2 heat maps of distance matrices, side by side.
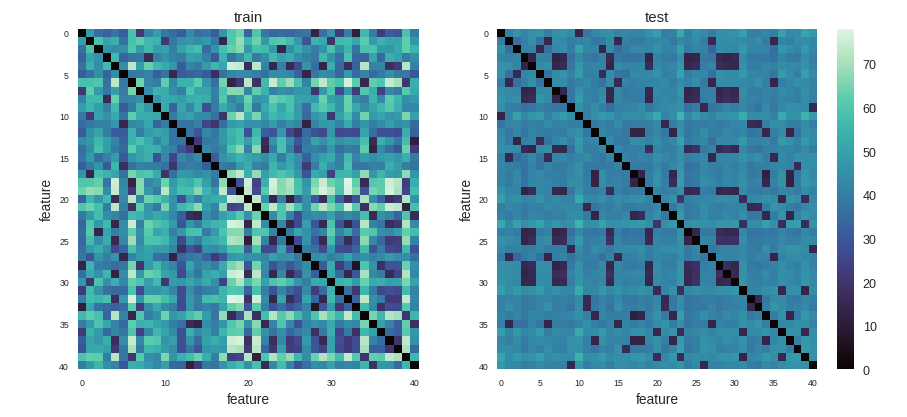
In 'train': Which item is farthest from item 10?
19
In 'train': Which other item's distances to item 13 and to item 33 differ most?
28
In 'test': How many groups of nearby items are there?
9
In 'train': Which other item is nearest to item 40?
13
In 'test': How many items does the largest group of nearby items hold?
11
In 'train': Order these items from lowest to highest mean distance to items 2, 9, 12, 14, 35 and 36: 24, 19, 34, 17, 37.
37, 24, 17, 34, 19
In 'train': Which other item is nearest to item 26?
12
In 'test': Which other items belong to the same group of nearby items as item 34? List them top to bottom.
12, 17, 18, 22, 37
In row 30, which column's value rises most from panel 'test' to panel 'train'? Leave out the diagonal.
19
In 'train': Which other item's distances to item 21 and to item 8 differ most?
39
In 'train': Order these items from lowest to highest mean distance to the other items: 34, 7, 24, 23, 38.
38, 23, 7, 24, 34
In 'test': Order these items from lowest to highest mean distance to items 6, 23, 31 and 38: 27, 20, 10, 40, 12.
20, 27, 12, 40, 10
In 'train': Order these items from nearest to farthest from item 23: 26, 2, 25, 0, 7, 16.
25, 26, 0, 7, 2, 16
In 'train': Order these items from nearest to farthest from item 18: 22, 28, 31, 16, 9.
16, 9, 22, 31, 28
